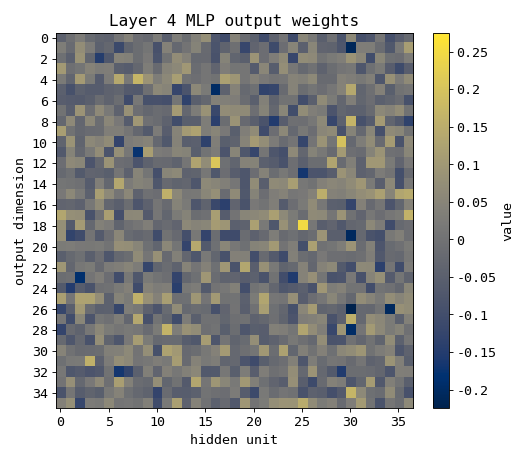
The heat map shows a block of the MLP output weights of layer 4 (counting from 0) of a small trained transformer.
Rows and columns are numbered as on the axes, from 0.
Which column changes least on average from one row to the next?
18
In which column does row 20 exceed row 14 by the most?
14
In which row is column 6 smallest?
32
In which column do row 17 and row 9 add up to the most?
0
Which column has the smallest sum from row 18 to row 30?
1
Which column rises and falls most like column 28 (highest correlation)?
16
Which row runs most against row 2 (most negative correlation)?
33
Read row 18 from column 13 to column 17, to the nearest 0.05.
0.05 0.05 0.05 0.1 0.1
